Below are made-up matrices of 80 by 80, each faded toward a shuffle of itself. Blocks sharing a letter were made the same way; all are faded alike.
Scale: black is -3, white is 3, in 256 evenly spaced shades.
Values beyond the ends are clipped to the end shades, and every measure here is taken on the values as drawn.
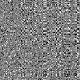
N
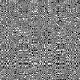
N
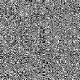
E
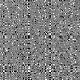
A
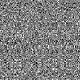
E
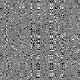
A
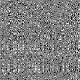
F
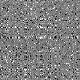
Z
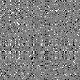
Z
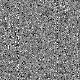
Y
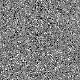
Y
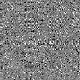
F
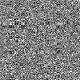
E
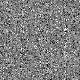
Y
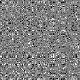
N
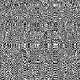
N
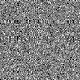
E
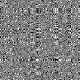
N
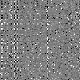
A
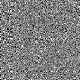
E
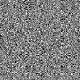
E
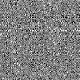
E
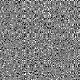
N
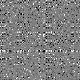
Z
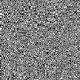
E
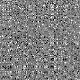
F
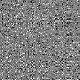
F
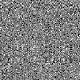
E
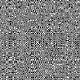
N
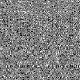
E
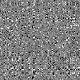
F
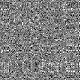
E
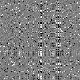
A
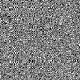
E
